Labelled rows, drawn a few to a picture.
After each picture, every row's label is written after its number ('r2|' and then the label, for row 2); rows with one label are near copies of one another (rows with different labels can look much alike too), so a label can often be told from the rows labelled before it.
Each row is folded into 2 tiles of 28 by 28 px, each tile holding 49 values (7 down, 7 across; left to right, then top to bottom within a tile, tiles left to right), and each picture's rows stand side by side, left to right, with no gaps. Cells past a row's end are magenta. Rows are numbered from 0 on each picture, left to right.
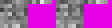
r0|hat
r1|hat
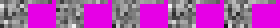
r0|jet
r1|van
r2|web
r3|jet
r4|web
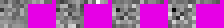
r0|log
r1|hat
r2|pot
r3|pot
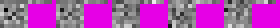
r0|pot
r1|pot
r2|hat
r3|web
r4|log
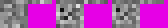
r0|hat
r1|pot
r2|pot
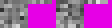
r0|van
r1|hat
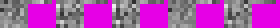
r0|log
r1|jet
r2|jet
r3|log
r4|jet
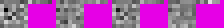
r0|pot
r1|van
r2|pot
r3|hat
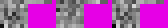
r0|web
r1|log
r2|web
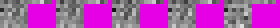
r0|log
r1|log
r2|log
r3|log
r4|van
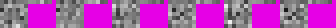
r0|van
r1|log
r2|jet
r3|pot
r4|jet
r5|pot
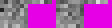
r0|log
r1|hat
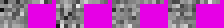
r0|log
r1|web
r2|van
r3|hat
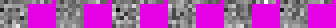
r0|van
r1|log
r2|pot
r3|jet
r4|hat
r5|log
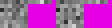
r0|log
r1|van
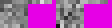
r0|hat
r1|web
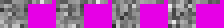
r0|hat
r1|hat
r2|web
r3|jet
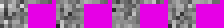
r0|jet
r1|web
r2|log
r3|web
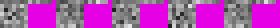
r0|pot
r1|hat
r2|van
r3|web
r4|hat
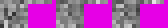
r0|web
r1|hat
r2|hat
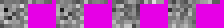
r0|pot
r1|pot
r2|hat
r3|log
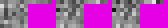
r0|jet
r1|log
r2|log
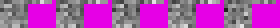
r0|hat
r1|hat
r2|hat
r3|hat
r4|van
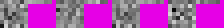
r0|web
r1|log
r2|web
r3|pot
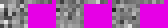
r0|jet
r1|log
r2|van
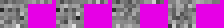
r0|van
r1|van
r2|log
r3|web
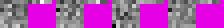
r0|hat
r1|log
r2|web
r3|log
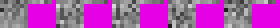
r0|log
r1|jet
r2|jet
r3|web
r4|log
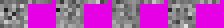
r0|pot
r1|log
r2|hat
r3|van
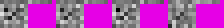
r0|pot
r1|pot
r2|pot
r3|web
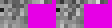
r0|log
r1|log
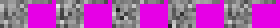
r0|jet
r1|jet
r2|pot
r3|web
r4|jet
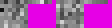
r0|log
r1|jet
